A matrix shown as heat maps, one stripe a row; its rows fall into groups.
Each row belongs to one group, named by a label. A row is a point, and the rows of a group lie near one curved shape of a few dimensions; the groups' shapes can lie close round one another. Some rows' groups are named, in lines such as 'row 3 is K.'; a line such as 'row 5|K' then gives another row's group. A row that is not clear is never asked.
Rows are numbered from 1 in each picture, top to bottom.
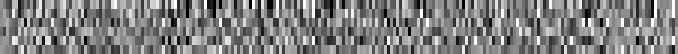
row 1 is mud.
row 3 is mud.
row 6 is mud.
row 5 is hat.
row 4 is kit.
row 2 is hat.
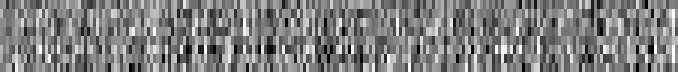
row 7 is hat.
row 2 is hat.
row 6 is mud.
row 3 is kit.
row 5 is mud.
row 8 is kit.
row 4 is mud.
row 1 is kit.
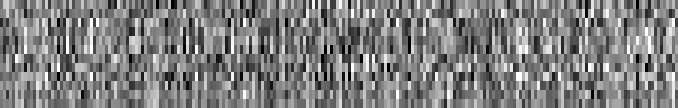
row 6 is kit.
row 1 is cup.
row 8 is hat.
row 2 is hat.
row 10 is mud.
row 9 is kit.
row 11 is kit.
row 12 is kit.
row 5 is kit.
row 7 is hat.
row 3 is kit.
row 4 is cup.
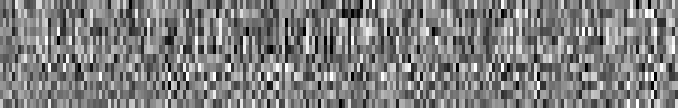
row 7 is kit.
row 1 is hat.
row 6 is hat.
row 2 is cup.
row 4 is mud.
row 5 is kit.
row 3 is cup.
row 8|hat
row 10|mud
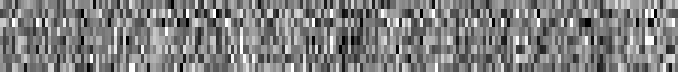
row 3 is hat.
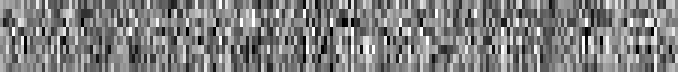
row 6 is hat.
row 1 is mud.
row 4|hat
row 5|mud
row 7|mud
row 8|mud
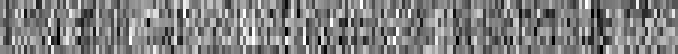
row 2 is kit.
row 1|kit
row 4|kit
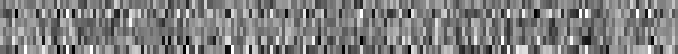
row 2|kit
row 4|mud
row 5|hat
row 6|kit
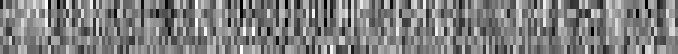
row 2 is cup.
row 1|kit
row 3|kit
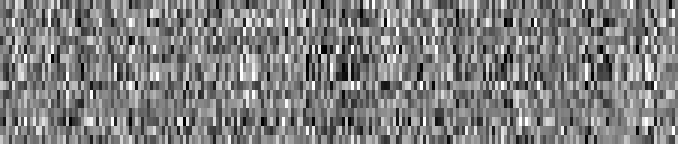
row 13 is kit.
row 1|hat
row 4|kit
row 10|hat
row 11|kit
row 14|kit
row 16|hat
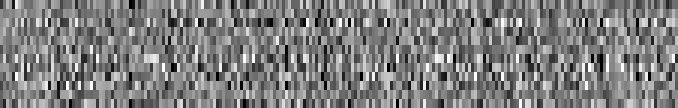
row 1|kit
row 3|mud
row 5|mud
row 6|kit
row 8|mud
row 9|hat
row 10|kit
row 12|kit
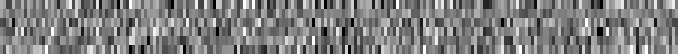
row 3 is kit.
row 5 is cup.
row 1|kit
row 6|kit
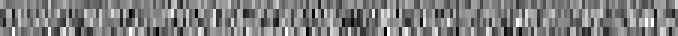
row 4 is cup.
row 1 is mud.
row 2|kit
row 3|cup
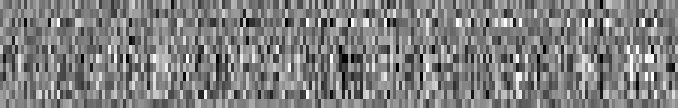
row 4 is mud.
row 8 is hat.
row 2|cup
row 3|hat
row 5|kit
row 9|cup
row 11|mud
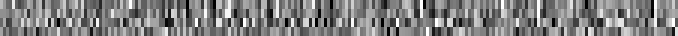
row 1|hat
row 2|mud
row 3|kit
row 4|hat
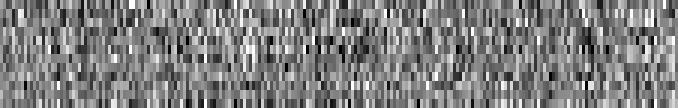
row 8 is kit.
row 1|mud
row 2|mud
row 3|cup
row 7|hat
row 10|hat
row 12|mud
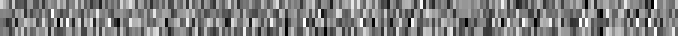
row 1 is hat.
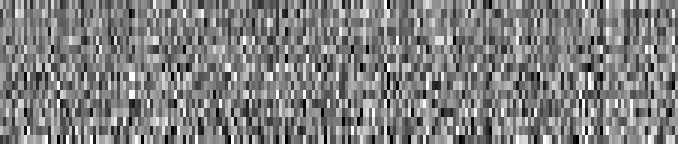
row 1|mud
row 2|kit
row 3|cup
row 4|cup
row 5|kit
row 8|hat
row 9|mud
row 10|hat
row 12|mud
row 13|hat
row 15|mud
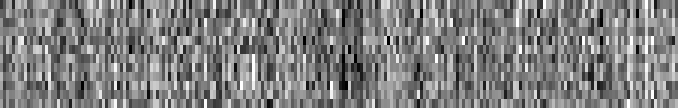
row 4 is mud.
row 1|kit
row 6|kit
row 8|hat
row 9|hat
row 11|cup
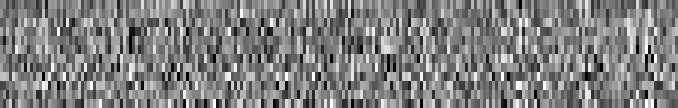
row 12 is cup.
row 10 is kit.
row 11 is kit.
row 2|kit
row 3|kit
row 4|mud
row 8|mud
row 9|hat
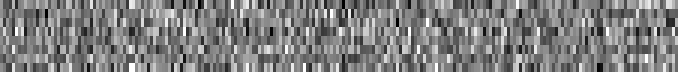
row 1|kit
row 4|kit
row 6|cup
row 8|mud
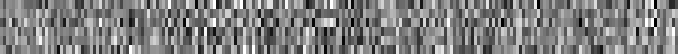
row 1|cup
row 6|kit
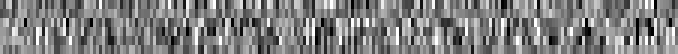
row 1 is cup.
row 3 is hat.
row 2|kit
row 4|hat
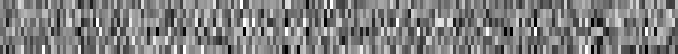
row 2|kit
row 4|cup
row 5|mud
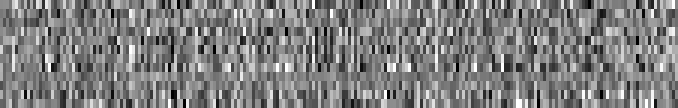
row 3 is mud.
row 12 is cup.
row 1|hat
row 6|kit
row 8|hat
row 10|cup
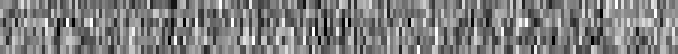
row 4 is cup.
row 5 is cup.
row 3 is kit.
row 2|mud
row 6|cup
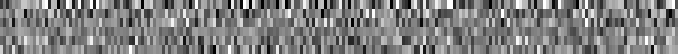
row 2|hat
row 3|kit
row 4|cup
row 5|cup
